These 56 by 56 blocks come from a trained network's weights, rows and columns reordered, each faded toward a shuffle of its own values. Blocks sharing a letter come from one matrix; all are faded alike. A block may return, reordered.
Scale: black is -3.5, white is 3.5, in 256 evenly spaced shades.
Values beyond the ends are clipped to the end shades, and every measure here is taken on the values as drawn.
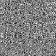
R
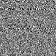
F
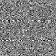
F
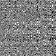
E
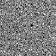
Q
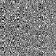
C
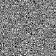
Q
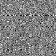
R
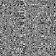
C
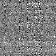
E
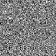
C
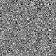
C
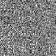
Q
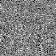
R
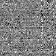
E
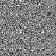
C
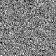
Q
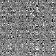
E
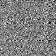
R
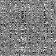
E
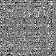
E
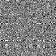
F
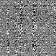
E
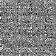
E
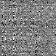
E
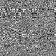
F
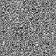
Q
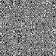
C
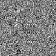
Q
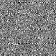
F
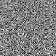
R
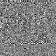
R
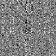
Q
